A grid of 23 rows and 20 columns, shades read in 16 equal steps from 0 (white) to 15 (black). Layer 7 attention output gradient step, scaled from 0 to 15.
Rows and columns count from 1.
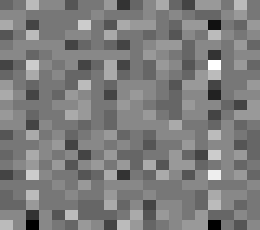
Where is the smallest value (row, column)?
7, 17
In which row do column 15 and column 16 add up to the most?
16
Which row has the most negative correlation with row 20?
23
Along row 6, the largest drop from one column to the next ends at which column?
18
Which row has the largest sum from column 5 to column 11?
5
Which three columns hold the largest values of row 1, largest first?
10, 15, 6
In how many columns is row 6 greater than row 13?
6
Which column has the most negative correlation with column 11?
3
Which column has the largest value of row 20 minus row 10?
1
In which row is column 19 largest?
11
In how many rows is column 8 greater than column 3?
10
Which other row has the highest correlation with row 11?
19
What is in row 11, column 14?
9
